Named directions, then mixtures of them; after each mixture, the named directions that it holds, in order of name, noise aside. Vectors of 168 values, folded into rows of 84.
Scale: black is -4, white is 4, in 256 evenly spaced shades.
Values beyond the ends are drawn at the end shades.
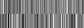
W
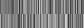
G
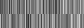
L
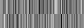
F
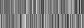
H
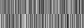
F, H.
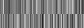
H, W.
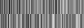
L, W.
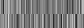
H, W.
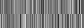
H.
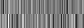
W.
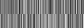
G.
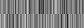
F, H.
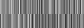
G, L.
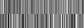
W.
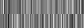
H, W.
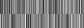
H, L.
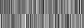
H, L.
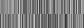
G.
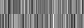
F, W.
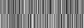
F, G.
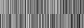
L.
